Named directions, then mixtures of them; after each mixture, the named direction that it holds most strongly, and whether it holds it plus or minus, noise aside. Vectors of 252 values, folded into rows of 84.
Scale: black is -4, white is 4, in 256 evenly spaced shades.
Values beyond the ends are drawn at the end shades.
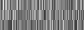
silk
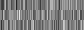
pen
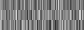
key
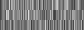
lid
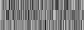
lid, minus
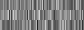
key, plus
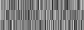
lid, minus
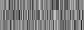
lid, minus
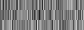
silk, minus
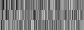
pen, plus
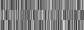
pen, plus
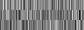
key, minus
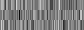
pen, minus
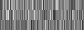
lid, plus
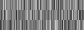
key, minus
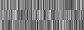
silk, plus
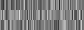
pen, plus
